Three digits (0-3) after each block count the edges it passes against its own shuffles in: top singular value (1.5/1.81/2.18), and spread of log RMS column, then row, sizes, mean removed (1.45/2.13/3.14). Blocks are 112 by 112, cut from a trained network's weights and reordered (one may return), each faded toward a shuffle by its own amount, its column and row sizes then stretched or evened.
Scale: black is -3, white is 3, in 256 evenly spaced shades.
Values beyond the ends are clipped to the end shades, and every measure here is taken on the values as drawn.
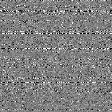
3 0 3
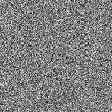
3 0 0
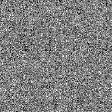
1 2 0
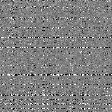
3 2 3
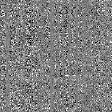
0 3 2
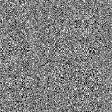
3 2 0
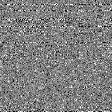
3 0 2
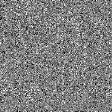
0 2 2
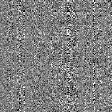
2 3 0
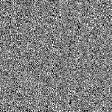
2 2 1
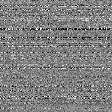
3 0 3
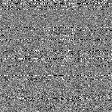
1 0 3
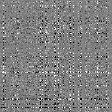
2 3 3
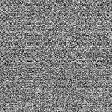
3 0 1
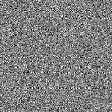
3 0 2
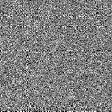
3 1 2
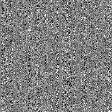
0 3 0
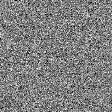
0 1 0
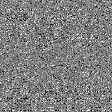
2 0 2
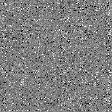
0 2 2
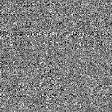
2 1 2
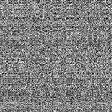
3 0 1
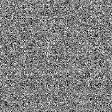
1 2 1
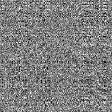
3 2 1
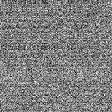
3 0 0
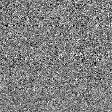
1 0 2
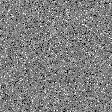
0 0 0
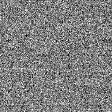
0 1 0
